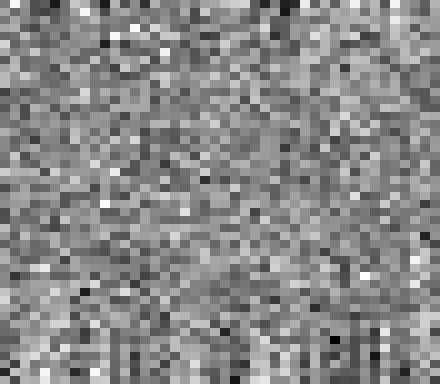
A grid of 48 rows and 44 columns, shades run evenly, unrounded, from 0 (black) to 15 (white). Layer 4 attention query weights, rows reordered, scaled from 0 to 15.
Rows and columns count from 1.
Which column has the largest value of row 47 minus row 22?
5
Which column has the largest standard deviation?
36
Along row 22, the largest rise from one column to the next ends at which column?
6
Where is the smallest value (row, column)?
43, 34
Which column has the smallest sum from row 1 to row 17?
29
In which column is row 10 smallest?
13
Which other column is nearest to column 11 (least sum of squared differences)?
26
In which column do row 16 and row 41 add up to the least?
27
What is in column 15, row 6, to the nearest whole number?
8
